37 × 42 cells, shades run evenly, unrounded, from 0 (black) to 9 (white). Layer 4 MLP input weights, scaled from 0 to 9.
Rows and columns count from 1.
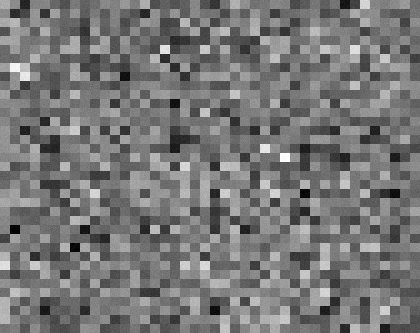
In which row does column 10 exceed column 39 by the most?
22
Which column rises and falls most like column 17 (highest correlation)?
21
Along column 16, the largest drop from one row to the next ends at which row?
27
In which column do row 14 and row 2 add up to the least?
5
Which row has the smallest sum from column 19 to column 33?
15
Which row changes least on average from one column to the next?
10
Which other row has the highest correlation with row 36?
17
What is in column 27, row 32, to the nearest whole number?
6
